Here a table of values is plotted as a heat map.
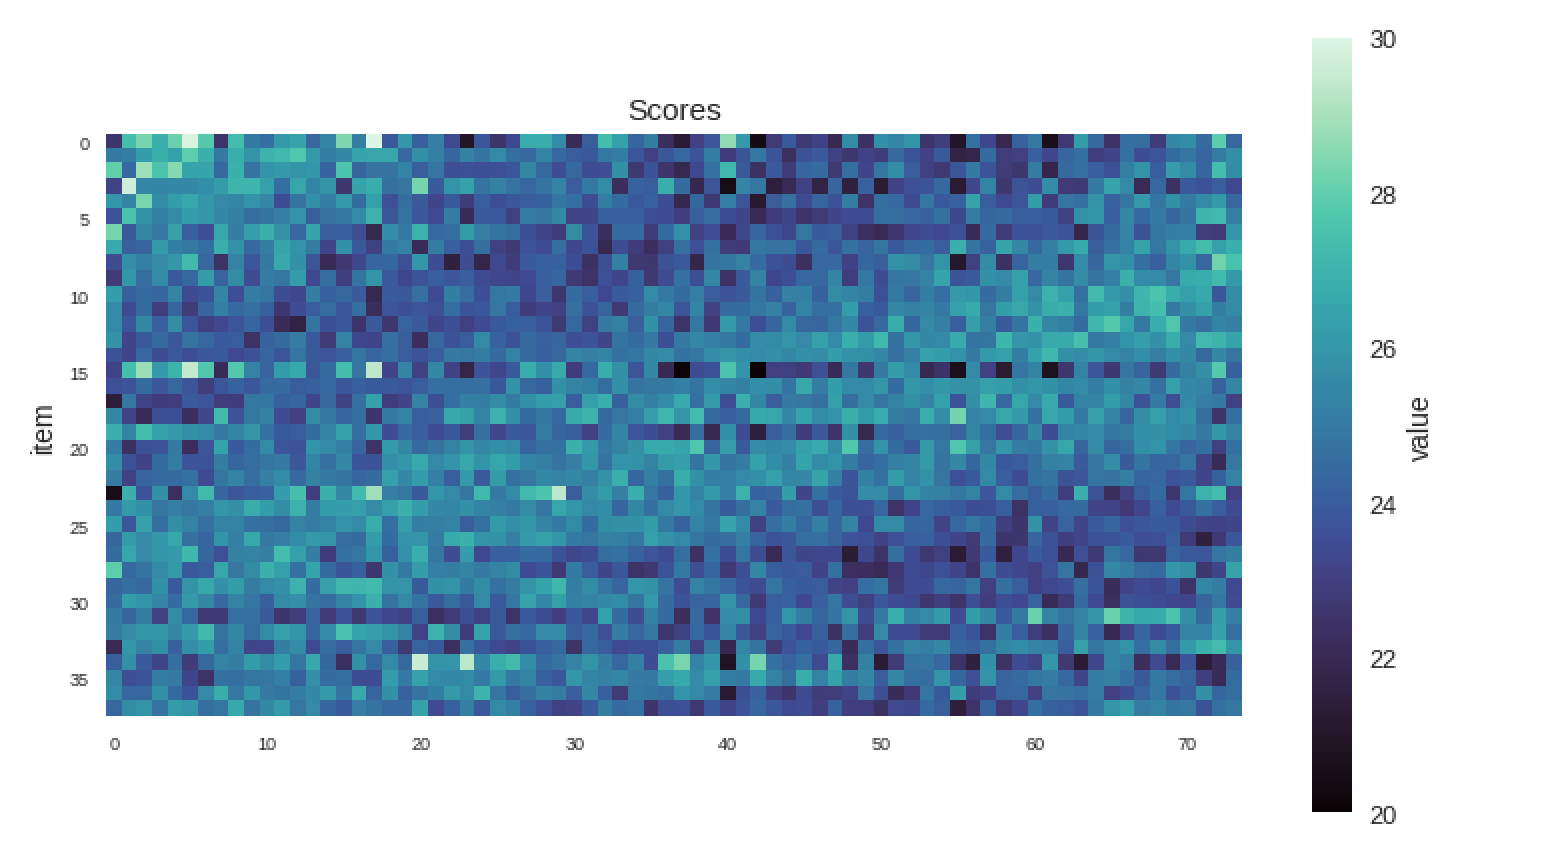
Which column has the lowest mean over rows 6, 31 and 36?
40
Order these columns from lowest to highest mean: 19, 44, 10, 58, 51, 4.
58, 44, 51, 19, 10, 4
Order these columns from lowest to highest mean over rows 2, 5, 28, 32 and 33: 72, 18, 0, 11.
18, 0, 11, 72
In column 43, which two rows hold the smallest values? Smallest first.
3, 27
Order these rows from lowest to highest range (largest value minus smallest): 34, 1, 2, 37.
37, 1, 2, 34
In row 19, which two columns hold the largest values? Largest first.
2, 0
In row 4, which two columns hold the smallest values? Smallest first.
42, 37
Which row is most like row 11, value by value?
10
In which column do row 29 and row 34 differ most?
20
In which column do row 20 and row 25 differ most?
17
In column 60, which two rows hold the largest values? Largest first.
31, 12
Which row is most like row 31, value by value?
12
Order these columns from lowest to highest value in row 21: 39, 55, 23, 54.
54, 55, 39, 23
